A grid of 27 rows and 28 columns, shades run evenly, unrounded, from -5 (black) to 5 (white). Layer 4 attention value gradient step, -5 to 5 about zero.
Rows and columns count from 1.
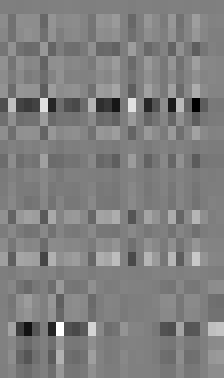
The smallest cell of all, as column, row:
25, 8
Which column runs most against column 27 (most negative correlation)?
21
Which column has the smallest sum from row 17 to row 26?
4
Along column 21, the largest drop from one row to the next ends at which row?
24
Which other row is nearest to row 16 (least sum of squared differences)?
7
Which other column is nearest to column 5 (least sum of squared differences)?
10
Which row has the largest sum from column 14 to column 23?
19
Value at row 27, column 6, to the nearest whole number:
0
